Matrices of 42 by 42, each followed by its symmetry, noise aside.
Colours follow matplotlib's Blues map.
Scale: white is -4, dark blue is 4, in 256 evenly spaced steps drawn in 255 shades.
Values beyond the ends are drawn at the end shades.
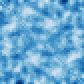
same after a half turn.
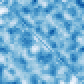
symmetric across the other diagonal.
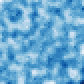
symmetric.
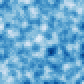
symmetric.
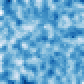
no symmetry.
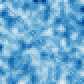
no symmetry.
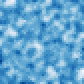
symmetric across the other diagonal.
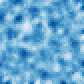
symmetric.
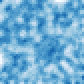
symmetric.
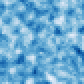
antisymmetric.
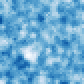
symmetric across the other diagonal.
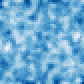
same after a half turn.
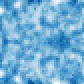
mirrored top to bottom.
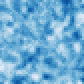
antisymmetric.
